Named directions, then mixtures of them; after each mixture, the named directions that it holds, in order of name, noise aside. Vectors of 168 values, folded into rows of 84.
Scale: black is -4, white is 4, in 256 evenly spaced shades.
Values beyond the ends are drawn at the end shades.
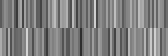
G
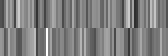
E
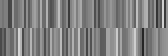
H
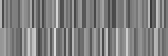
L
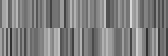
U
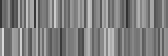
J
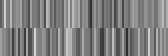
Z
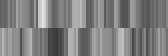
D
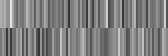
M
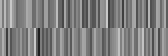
L, M.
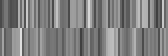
H, J.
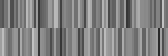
J, L.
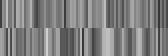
E, J, U.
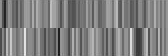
U, Z.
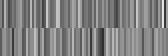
H, L, Z.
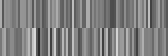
L.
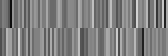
H, M.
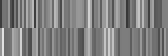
J.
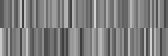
D, G.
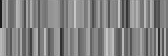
J, U, Z.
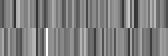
E.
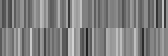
D, H.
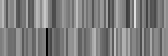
D, E, M.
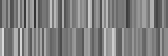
J.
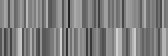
H, M.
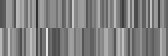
D, E.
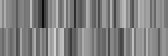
D, L.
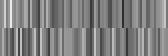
M, Z.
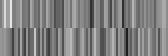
M, Z.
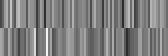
E, Z.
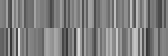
H, U, Z.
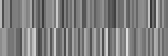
L.
